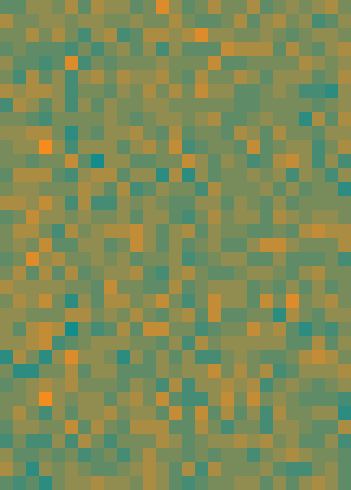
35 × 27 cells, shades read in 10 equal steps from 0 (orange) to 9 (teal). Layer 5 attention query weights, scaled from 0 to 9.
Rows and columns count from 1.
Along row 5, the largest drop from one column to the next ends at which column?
6
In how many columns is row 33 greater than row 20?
14
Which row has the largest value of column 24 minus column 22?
24
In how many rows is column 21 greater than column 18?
15
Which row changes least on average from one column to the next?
8
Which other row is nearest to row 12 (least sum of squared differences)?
33
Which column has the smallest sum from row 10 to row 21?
4
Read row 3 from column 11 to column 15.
6 3 3 4 3
